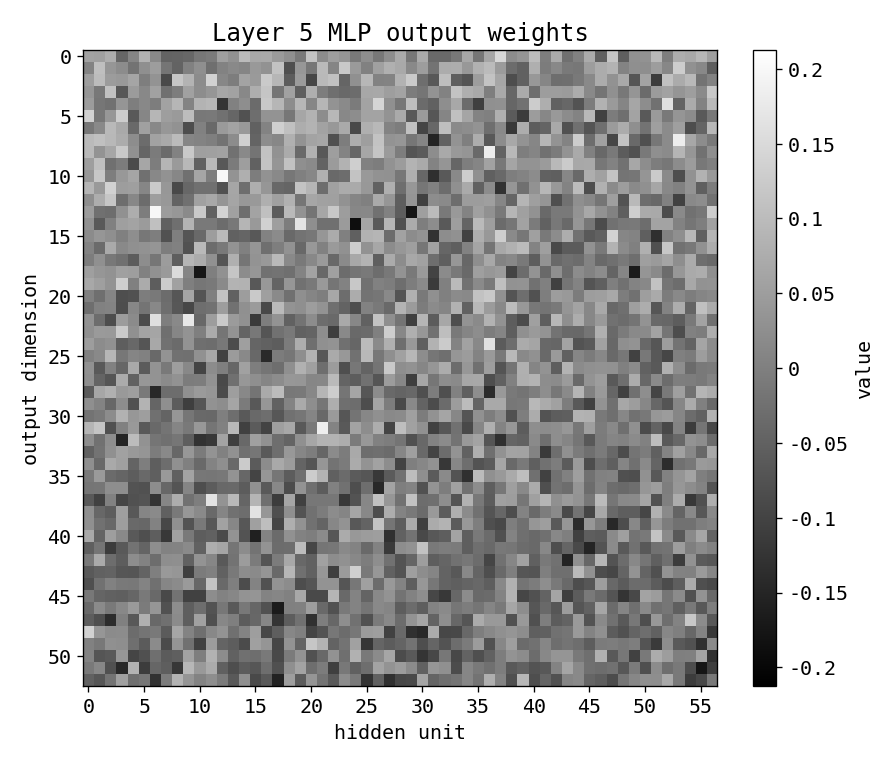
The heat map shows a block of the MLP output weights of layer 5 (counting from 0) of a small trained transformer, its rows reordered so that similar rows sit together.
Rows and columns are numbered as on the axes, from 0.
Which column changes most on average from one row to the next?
29
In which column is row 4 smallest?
12
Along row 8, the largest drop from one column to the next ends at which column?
37
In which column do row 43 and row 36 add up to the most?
44
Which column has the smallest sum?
31
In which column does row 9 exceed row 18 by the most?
49
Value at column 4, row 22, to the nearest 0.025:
0.025
